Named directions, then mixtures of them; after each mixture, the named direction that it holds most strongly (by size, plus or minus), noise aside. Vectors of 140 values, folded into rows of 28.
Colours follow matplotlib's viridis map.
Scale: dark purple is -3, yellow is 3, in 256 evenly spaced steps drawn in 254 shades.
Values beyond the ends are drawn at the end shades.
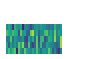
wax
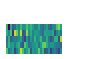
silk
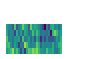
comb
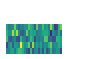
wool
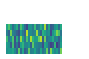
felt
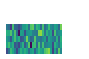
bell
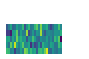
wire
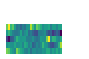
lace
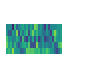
comb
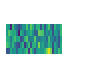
bell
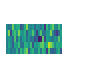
felt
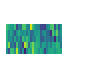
comb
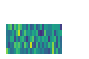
bell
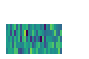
felt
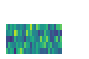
silk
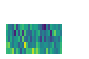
comb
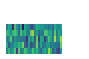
wax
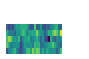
lace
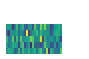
felt
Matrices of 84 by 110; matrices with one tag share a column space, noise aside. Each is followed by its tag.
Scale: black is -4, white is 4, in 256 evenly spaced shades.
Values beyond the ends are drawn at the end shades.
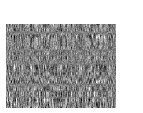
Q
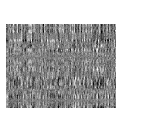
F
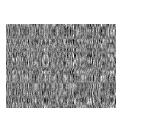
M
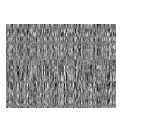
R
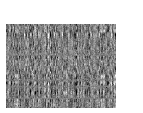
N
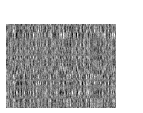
N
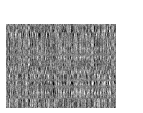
N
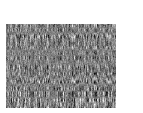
Q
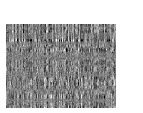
F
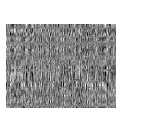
R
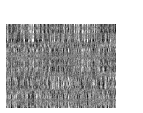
F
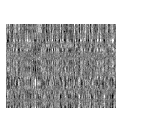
F
